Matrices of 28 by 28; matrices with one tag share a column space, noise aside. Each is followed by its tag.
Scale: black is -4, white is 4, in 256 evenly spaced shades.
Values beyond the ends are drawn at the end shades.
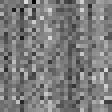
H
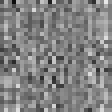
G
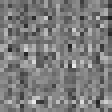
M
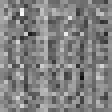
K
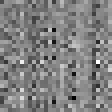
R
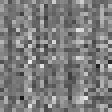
R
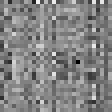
H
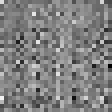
R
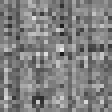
M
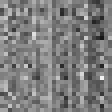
K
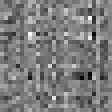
K
